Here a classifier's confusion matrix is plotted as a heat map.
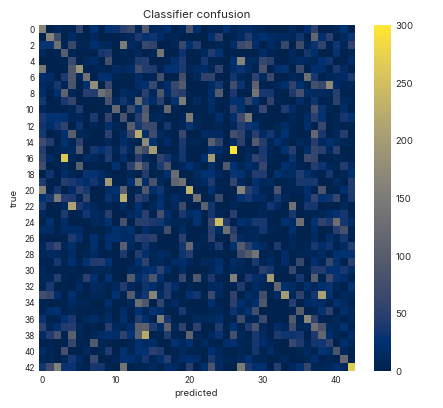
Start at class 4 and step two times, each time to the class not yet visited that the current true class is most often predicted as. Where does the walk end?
20
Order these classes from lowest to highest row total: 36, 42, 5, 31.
36, 5, 31, 42
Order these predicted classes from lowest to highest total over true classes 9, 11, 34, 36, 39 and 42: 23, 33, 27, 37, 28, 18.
33, 18, 23, 37, 28, 27
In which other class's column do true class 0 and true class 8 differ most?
29
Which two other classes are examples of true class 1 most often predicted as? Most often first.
37, 2
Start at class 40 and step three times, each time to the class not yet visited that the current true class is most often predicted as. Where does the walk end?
23
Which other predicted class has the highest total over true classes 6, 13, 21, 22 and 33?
4
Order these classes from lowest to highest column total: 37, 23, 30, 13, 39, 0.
39, 30, 23, 0, 37, 13
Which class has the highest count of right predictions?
42
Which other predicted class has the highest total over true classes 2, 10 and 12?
14
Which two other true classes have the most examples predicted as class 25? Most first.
17, 24
